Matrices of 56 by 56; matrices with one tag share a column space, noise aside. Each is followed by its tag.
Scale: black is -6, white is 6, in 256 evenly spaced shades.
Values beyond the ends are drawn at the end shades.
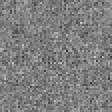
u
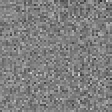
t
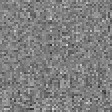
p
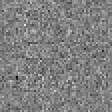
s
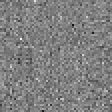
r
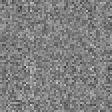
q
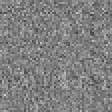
s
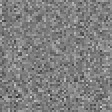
r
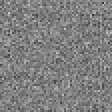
s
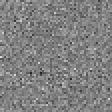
t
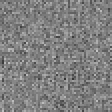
u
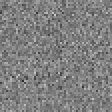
s
